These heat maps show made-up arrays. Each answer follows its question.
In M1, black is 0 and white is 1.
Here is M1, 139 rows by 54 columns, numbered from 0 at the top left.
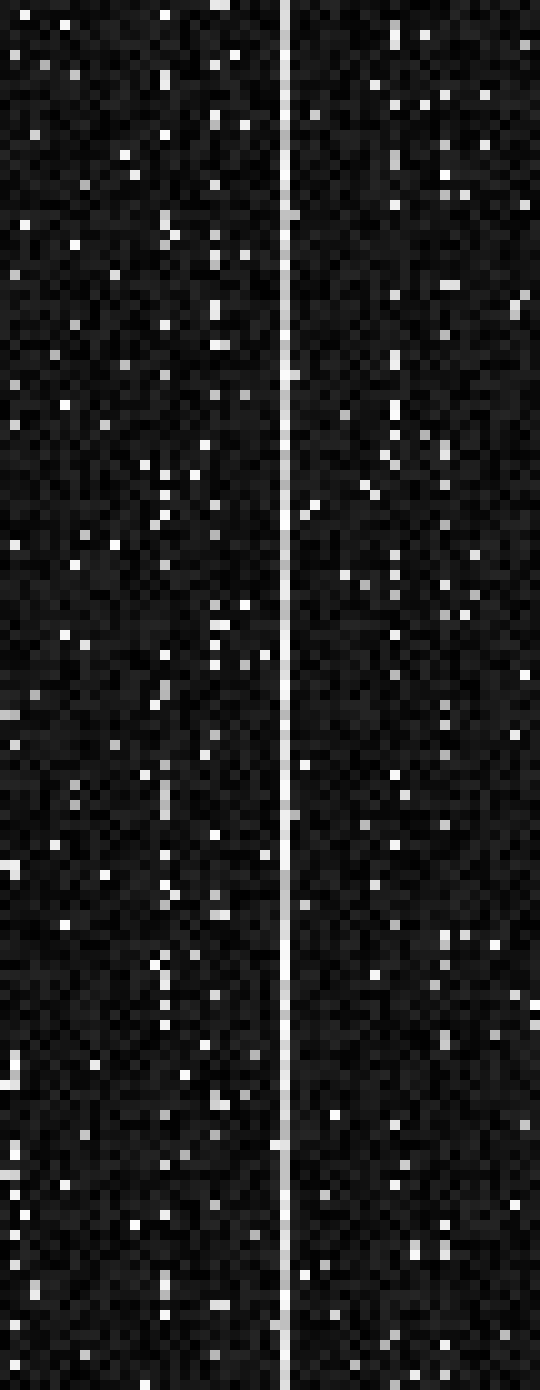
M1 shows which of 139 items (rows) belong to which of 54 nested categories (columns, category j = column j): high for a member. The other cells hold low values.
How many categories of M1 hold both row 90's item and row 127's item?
3
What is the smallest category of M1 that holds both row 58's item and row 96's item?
44
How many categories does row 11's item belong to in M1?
3
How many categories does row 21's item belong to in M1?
3
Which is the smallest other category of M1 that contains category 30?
16
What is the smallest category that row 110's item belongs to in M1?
22
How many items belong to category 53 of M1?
2
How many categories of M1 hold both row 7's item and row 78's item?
3
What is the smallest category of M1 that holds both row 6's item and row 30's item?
21
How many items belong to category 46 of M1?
3
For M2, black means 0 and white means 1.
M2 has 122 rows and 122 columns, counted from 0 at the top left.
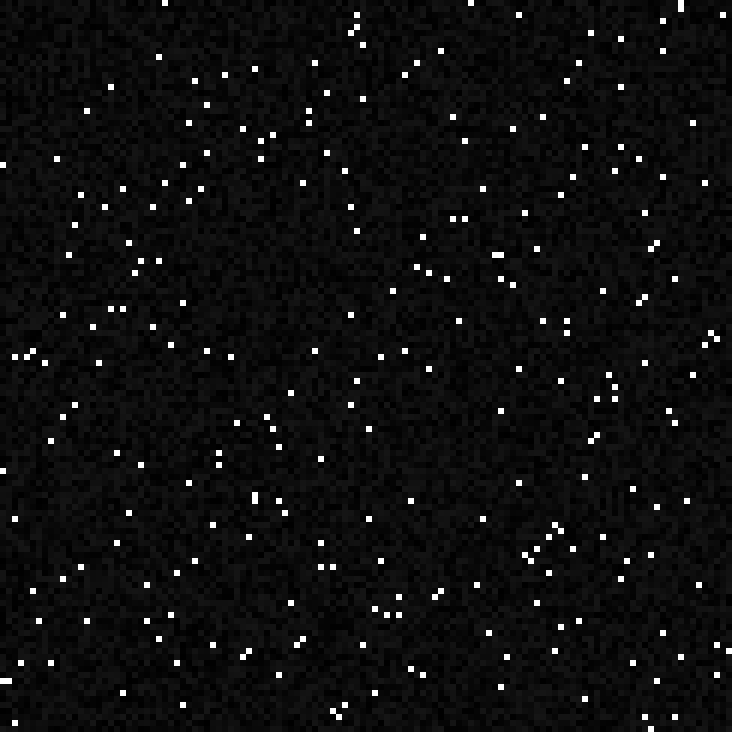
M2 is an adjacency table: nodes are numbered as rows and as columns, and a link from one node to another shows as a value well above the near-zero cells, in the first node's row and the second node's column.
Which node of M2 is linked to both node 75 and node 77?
node 36
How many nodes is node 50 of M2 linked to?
2
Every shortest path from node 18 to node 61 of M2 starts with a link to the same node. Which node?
node 51
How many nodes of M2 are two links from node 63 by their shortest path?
6
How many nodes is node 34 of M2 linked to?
3
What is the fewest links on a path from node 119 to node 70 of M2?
2
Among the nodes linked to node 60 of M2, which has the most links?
node 107
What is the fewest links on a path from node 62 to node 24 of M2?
7
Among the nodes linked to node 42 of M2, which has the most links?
node 83
